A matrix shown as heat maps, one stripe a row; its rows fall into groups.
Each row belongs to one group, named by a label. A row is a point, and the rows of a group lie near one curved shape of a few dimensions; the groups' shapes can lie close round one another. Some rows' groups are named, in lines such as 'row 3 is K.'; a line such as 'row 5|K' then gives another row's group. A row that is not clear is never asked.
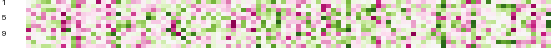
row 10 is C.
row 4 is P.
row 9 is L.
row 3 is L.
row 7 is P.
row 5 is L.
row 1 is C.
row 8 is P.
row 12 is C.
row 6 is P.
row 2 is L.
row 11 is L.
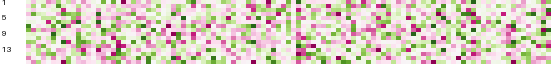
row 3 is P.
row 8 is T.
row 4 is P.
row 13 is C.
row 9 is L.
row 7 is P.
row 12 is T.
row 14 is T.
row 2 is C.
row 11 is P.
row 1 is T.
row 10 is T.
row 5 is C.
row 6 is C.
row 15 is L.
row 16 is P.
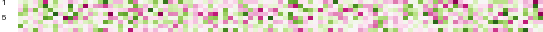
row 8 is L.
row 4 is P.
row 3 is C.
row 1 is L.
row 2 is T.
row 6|L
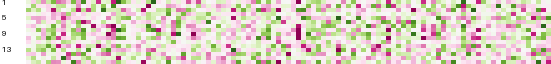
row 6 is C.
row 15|P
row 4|P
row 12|C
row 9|L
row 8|T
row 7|L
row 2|L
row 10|T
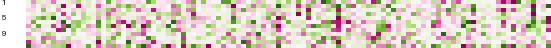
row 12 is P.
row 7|P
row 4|L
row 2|P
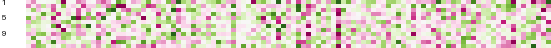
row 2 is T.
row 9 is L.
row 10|P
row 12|L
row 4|C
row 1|P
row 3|L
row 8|P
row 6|P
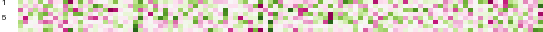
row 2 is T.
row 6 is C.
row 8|T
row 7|P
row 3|T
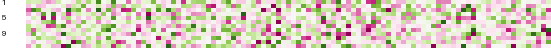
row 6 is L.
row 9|P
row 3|P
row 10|C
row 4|L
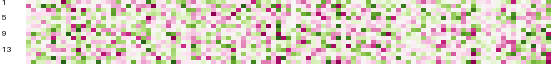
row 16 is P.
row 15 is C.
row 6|P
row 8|T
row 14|T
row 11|T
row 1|P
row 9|P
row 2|L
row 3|T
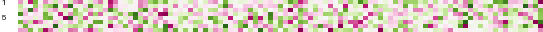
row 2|C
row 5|T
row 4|P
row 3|T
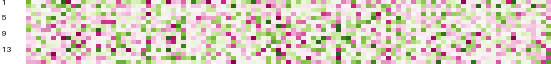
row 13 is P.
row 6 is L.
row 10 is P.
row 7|C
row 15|L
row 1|P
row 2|C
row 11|C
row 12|C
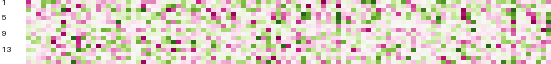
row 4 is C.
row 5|C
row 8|T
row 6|P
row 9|P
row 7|P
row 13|L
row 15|C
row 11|L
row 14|P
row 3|P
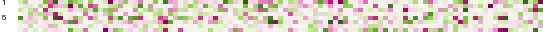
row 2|C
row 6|C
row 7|P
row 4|P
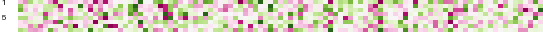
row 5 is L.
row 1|L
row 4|L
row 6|L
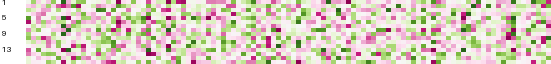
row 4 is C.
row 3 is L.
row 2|C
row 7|P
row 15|C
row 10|T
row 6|T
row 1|P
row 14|L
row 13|P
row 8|P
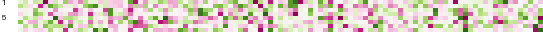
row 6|P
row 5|P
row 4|C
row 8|T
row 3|C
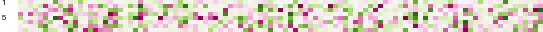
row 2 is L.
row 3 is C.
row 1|P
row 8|T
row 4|T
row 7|T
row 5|P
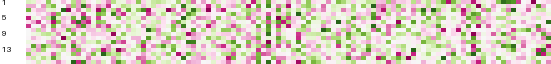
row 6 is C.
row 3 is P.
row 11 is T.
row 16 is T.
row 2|C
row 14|T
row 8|L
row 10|P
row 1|L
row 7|C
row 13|T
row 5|C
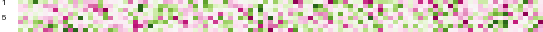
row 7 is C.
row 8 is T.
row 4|L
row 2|L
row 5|C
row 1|C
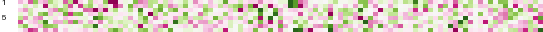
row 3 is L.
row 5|T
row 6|C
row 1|T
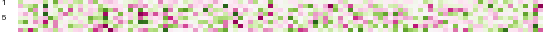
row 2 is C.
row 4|L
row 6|L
